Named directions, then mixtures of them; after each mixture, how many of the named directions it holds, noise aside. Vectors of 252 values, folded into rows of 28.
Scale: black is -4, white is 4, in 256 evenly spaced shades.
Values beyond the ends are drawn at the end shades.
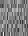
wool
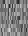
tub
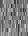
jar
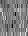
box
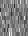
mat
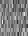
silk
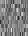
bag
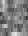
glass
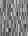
one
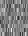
one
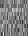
one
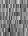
one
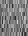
one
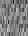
four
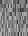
two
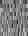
four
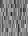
one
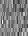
one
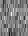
four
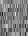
three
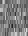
four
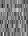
three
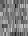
three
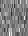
one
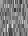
three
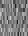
four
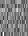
two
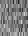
three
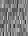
one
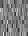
three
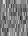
four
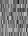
four
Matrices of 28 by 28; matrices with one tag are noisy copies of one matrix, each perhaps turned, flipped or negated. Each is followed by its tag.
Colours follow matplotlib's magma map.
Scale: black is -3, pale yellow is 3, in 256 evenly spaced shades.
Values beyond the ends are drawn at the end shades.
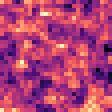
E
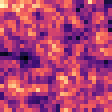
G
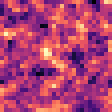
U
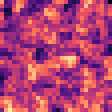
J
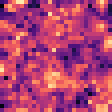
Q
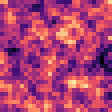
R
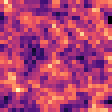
Q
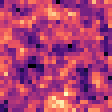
R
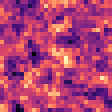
U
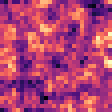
E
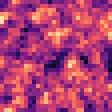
U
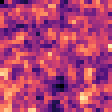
G
